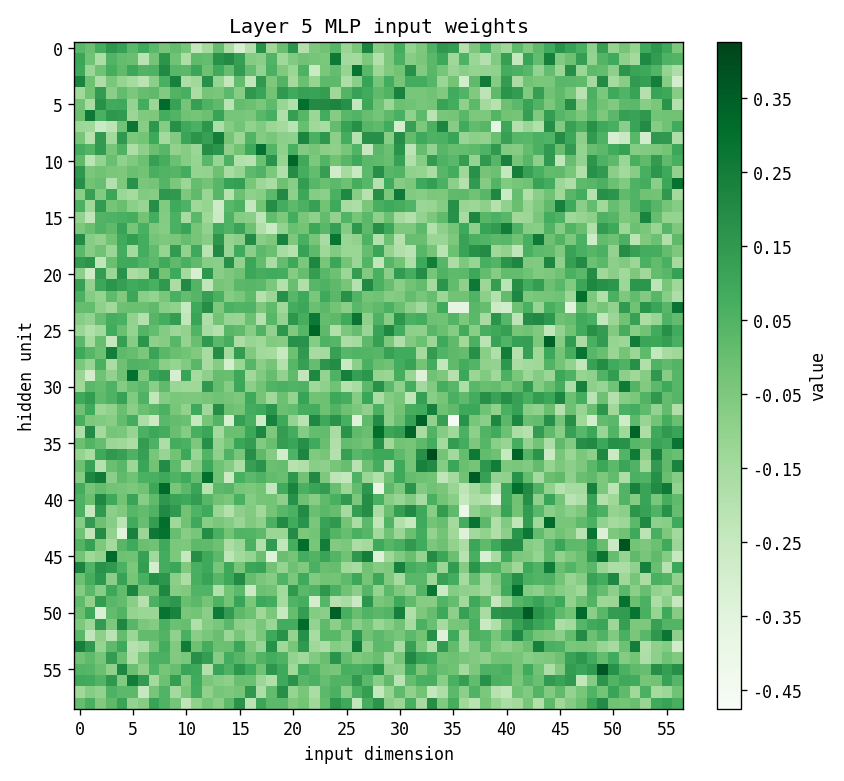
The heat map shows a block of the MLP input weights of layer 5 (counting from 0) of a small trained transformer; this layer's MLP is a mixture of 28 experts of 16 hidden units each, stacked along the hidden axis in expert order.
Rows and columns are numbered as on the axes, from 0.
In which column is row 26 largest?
44
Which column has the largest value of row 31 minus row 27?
54
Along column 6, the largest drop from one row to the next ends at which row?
57
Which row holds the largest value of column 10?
53
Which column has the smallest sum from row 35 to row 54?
36
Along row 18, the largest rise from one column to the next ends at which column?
13
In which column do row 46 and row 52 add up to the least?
34
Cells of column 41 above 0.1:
19
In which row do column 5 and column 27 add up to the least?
9
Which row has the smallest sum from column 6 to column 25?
0
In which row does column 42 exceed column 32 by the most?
50
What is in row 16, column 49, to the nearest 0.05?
0.15
